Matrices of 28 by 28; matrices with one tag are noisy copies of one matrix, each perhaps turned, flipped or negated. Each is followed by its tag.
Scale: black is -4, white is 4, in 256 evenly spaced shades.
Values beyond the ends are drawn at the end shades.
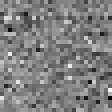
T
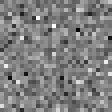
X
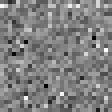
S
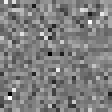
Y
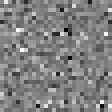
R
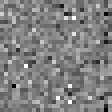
S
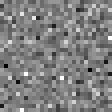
X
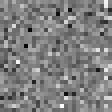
S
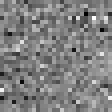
T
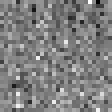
T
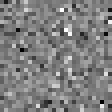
R
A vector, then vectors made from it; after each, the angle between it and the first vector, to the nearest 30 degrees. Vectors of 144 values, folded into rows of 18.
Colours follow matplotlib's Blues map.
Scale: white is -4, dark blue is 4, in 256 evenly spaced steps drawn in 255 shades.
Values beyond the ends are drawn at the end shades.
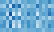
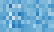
150 degrees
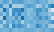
120 degrees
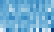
90 degrees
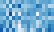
30 degrees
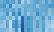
120 degrees
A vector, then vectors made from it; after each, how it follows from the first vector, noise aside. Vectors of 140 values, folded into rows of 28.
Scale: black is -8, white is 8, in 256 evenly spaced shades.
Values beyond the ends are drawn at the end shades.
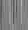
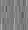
wrapped around, negated, partly zeroed.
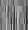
reversed, scaled up.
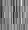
scaled up.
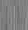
reversed, negated, shrunk.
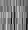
reversed, scaled up.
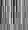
scaled up.
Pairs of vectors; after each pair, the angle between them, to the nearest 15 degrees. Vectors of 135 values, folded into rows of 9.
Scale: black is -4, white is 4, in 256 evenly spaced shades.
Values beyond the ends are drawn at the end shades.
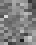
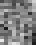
120 degrees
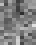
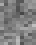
15 degrees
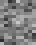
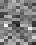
120 degrees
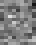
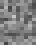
60 degrees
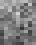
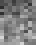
150 degrees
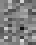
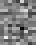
45 degrees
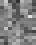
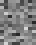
120 degrees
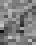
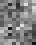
120 degrees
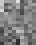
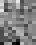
30 degrees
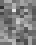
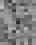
150 degrees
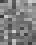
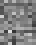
120 degrees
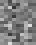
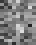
120 degrees
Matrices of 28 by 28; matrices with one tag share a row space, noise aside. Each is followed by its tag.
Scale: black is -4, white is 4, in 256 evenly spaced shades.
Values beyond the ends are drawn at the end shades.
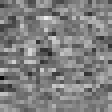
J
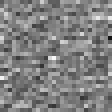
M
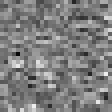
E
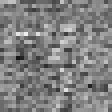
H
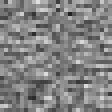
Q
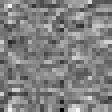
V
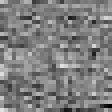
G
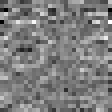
M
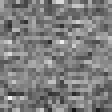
V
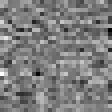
M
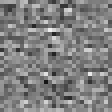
H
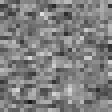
J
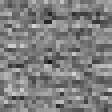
V
